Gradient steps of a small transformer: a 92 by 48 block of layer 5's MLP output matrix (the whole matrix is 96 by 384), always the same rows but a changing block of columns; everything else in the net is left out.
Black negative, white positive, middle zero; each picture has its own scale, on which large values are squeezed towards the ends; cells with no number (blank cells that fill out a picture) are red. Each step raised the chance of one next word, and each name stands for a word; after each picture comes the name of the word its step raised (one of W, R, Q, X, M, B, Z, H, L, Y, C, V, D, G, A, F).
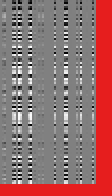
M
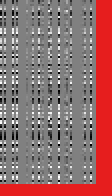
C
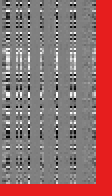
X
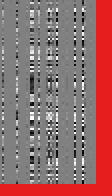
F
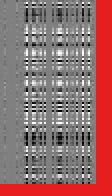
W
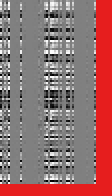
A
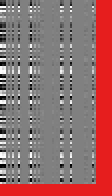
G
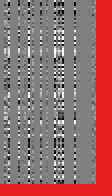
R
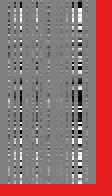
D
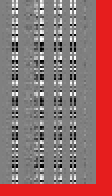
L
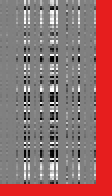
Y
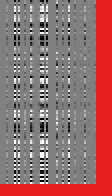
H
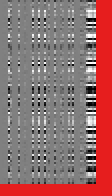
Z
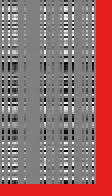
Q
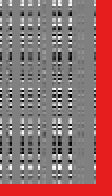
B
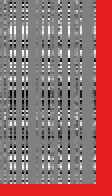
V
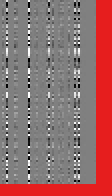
R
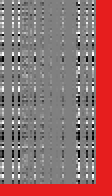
Y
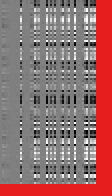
D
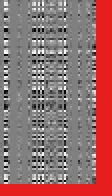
A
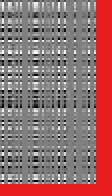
A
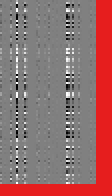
X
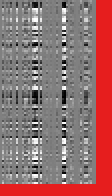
D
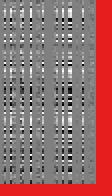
Z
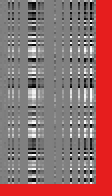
R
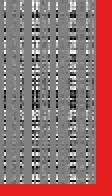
A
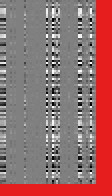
Z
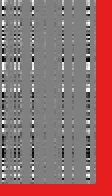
Y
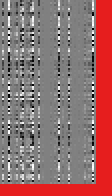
B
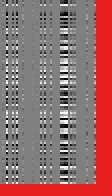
C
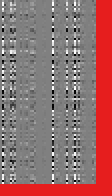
A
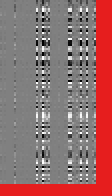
F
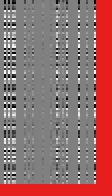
M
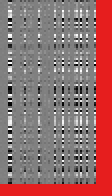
Z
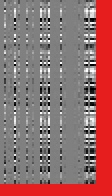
Z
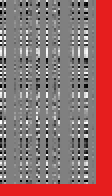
R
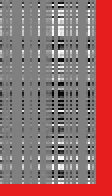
V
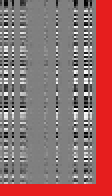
M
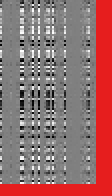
V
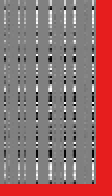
Y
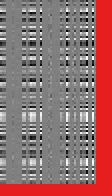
F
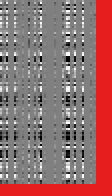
Y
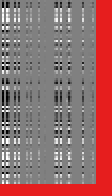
D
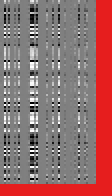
W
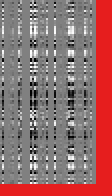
V
